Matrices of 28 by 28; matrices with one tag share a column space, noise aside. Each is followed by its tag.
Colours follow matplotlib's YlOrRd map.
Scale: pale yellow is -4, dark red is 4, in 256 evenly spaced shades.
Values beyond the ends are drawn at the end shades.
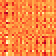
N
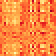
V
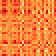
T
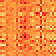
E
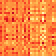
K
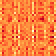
K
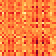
N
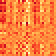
V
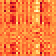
V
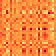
T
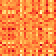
T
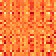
N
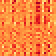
V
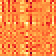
V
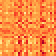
N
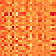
E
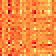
T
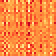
V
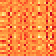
E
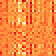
V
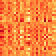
K
